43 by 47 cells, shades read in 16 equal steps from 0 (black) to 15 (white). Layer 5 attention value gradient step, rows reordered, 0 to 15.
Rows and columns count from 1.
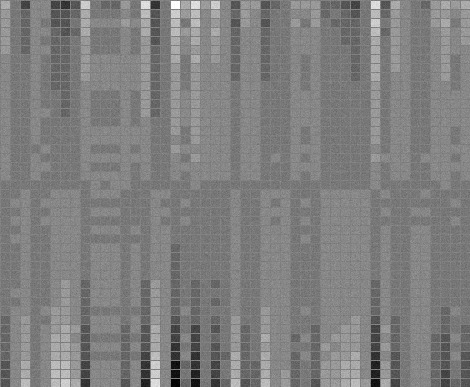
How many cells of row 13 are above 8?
4
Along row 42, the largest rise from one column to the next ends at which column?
16
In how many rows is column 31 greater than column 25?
11
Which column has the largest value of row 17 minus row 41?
18
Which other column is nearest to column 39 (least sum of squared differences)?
8
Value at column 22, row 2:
10
